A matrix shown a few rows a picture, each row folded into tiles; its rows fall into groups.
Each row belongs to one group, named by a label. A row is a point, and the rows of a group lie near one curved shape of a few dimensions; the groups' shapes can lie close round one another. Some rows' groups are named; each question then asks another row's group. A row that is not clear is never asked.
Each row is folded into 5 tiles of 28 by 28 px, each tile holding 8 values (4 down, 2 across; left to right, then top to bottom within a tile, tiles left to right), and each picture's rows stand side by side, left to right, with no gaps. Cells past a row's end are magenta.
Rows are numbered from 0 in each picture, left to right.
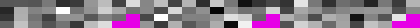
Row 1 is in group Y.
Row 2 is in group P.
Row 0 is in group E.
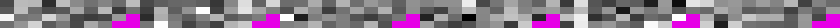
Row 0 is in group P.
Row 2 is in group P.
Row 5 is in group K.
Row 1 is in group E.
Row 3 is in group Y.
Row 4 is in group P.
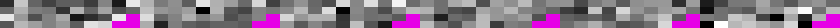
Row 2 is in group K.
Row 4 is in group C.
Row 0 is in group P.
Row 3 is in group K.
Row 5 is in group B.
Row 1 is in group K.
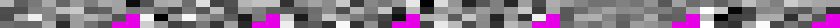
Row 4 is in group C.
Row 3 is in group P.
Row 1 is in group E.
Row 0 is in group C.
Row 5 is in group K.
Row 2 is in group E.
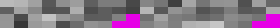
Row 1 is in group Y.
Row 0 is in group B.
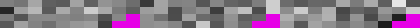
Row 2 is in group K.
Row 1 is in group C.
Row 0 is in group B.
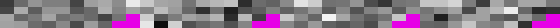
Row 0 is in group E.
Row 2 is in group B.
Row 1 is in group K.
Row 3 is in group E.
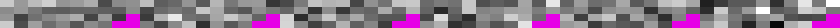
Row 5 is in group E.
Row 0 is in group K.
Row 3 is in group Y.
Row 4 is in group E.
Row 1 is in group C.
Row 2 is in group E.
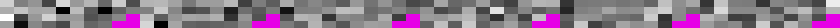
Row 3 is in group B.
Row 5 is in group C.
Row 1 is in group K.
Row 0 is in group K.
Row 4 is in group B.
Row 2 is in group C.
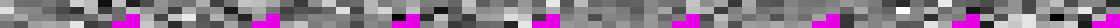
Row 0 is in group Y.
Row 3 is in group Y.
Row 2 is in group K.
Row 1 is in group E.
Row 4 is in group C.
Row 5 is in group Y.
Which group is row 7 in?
B
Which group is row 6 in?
E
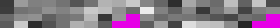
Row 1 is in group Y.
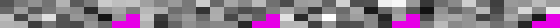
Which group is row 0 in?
E
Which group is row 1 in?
K
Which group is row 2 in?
E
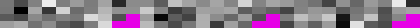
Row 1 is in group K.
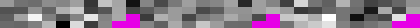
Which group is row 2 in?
B
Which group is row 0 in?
C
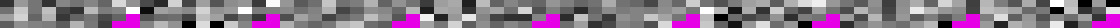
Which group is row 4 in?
Y
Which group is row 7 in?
Y
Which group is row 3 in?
P
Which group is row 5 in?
K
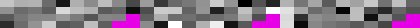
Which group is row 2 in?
K
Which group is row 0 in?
E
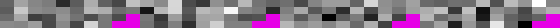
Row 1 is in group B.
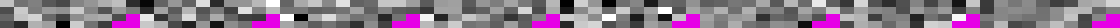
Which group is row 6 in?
P
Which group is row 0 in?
C
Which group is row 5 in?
K
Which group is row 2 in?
E
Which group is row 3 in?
P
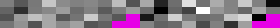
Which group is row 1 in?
C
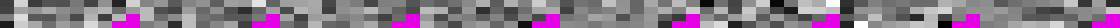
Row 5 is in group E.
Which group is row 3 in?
K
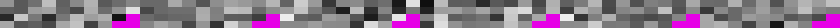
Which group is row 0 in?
Y
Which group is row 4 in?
P
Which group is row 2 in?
P
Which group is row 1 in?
E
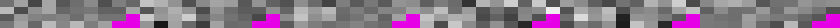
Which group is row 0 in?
Y
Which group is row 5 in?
E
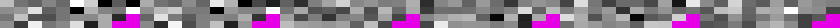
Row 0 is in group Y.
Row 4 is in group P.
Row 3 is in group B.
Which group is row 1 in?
Y
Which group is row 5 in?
B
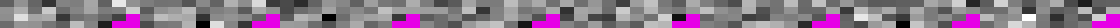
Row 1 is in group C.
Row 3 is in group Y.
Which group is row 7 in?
B
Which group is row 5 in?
Y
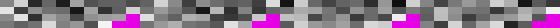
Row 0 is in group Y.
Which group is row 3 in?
Y
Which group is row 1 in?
P
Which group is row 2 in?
P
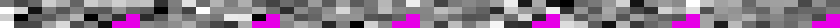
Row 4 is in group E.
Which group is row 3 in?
Y
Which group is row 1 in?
C
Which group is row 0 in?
K
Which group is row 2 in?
E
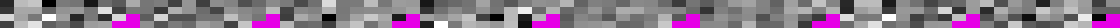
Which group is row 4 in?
C
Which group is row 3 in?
B
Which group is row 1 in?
Y
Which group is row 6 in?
P
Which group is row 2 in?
Y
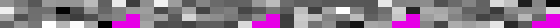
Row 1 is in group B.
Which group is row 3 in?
Y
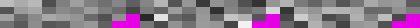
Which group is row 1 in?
Y
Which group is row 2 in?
C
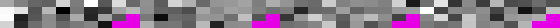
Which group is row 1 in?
K
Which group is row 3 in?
Y
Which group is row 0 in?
K
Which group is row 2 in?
C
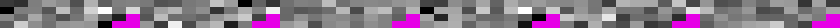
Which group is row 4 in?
K
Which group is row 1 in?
Y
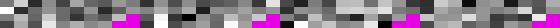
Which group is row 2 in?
B
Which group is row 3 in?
P
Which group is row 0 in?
Y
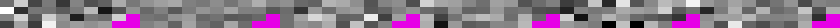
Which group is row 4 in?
E
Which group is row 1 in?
E
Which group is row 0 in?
Y
